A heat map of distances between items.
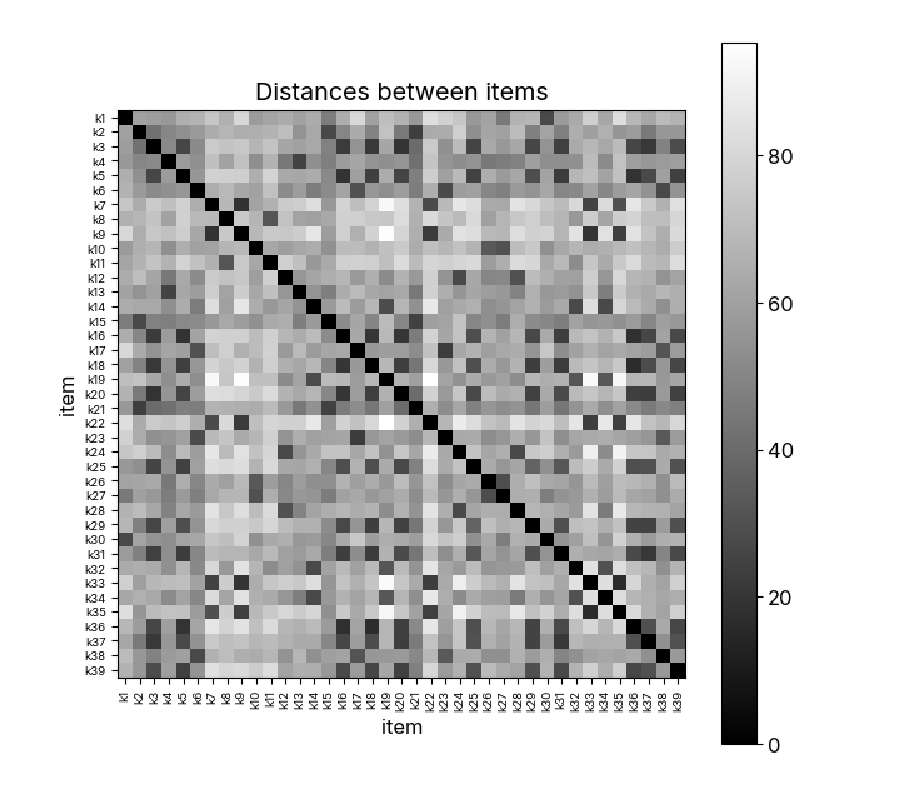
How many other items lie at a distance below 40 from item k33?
4
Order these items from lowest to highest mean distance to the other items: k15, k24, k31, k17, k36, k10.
k31, k15, k36, k17, k10, k24
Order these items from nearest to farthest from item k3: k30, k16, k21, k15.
k16, k21, k15, k30
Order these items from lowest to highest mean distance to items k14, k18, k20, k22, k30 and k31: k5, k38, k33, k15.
k5, k15, k38, k33
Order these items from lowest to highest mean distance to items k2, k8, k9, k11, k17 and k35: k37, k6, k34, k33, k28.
k33, k6, k37, k34, k28
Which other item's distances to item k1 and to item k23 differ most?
k17
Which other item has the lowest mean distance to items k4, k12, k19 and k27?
k26
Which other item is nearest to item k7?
k9
